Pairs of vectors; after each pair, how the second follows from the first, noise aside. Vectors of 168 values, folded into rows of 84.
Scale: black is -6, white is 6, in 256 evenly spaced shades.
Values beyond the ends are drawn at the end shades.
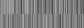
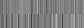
reversed, partly zeroed.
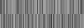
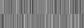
reversed, partly zeroed.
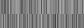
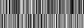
negated, scaled up.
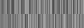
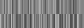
reversed.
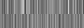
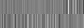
partly zeroed.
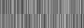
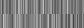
reversed.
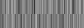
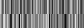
reversed, scaled up.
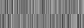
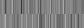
reversed, partly zeroed.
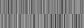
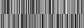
reversed, scaled up.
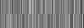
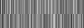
reversed.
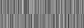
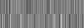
reversed, partly zeroed.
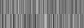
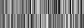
reversed, scaled up.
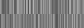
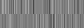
negated, partly zeroed.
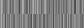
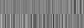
partly zeroed.
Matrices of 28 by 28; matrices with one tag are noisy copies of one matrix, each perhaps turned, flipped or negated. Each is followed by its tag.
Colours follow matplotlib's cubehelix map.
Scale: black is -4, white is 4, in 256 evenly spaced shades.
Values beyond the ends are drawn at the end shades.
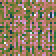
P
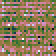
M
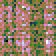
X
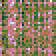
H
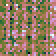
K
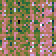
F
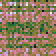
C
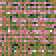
P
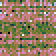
C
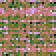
H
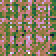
K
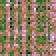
K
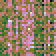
C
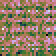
K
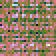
P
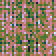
M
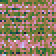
H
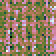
K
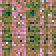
X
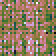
M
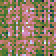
C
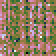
K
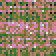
C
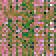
C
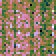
F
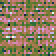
M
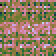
C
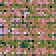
H
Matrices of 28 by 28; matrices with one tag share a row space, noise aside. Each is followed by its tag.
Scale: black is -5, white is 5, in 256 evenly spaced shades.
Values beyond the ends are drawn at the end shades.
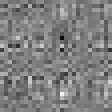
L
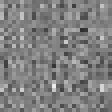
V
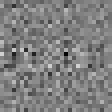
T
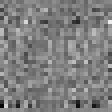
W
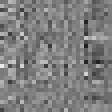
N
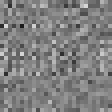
V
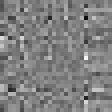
N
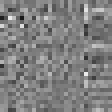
N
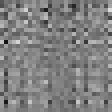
W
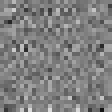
T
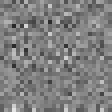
T
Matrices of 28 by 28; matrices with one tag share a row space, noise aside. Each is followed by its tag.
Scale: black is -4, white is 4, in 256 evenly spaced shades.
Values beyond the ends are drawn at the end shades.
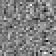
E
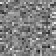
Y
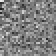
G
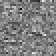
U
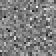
E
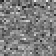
G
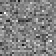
G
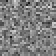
Y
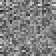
Y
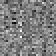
U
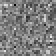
E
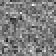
U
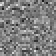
G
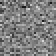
G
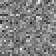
Y
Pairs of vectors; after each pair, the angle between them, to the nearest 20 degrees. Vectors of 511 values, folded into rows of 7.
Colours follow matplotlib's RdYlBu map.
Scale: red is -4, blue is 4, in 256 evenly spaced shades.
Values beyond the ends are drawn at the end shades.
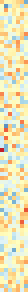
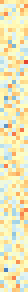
60 degrees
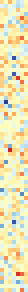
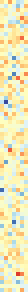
20 degrees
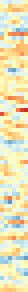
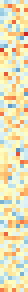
60 degrees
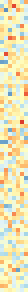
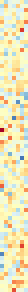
100 degrees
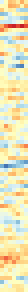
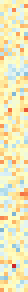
80 degrees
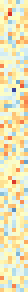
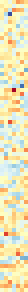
140 degrees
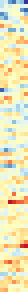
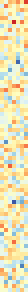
120 degrees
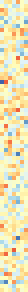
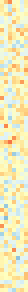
60 degrees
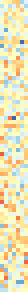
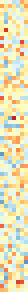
160 degrees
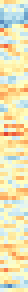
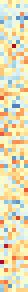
60 degrees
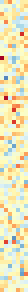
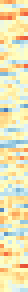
80 degrees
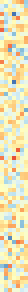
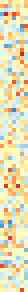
120 degrees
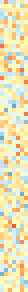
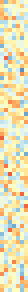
160 degrees
